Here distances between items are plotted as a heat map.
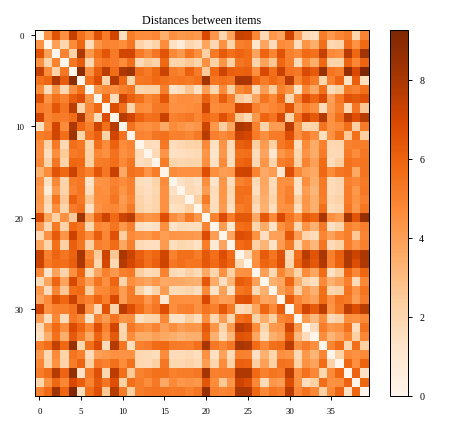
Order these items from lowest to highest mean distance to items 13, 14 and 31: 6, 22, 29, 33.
6, 33, 22, 29
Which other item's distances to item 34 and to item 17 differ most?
1
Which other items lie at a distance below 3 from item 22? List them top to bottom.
0, 10, 27, 32, 33, 38
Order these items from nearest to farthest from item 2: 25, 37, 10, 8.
25, 8, 10, 37
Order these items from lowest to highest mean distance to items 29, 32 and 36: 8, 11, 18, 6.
18, 6, 8, 11
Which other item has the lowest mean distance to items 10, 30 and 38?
27
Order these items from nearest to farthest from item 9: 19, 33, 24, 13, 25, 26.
25, 24, 26, 19, 13, 33
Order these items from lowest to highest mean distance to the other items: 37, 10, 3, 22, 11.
3, 22, 10, 11, 37
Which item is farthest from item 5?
4
